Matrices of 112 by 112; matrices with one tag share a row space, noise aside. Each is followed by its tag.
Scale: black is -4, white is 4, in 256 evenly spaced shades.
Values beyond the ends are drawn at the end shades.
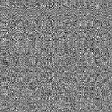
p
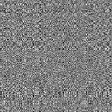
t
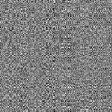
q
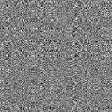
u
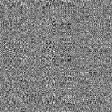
q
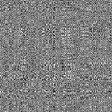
q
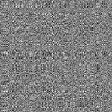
p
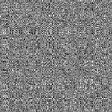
p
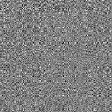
t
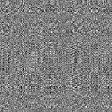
u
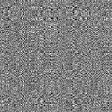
u
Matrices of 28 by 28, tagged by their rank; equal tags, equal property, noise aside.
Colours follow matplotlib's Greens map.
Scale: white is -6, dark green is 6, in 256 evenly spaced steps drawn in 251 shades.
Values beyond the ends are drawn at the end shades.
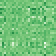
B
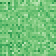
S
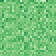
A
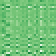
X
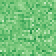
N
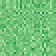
S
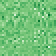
S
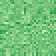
S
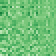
B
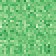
S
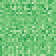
S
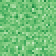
N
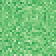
N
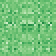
B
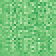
A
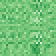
B
